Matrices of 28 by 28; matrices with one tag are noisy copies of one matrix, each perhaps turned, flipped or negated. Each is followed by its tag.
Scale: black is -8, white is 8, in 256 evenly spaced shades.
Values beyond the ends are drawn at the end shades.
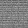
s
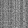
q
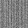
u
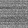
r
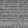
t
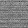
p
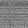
t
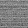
p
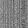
t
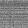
t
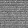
s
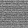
s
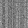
q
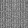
s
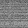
t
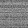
q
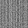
u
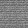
s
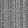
q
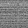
t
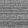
t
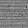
u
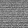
s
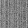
p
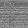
t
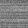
r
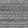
r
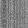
t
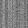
q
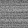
r
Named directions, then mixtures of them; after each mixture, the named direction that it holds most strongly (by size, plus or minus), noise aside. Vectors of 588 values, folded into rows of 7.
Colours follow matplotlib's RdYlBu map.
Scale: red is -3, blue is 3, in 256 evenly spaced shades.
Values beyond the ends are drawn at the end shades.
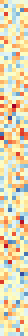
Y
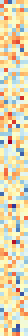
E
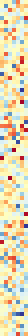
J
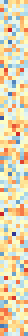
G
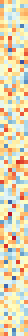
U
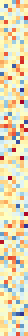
J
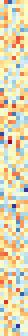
E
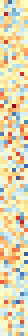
Y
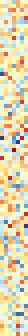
J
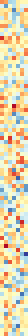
Y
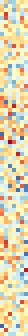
Y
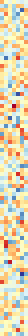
Y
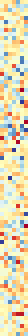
J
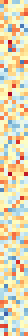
G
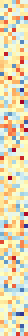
J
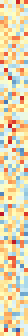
E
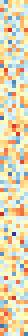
G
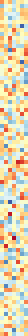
U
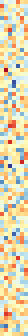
G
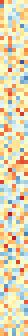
U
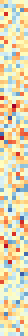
Y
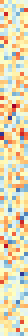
Y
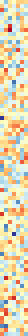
G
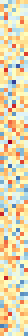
G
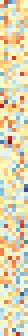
E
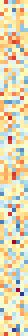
E
